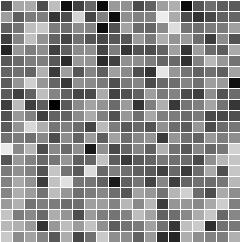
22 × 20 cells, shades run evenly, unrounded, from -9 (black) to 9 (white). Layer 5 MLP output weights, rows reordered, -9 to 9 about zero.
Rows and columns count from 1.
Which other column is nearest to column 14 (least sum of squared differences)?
7
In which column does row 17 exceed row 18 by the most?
6
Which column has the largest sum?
3
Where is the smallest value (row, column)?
10, 5
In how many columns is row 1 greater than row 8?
8
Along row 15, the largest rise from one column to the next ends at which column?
9
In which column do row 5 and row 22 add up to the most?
20
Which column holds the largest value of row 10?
2
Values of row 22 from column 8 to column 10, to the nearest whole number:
-1 5 1
